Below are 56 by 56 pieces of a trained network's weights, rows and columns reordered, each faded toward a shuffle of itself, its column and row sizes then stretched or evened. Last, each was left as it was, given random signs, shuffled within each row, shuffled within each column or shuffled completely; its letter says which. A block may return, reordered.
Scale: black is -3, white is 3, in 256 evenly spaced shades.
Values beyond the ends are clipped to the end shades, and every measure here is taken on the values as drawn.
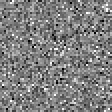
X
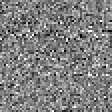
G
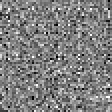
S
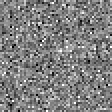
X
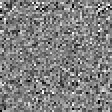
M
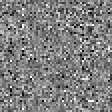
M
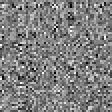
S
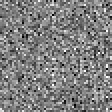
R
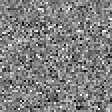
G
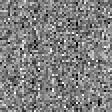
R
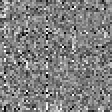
M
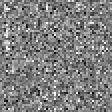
S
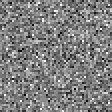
X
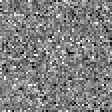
G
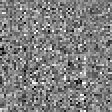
M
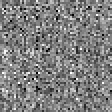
S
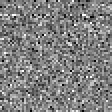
G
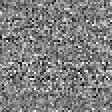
G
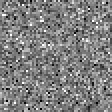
X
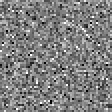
X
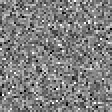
X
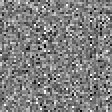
R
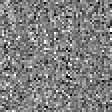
R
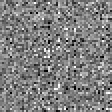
M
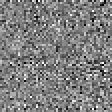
S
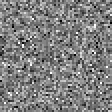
X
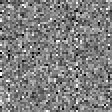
R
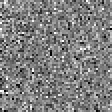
R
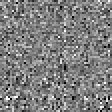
M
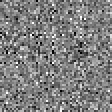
S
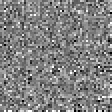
M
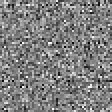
M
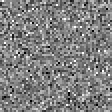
X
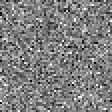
X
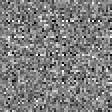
M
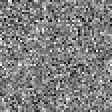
G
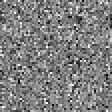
R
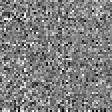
S
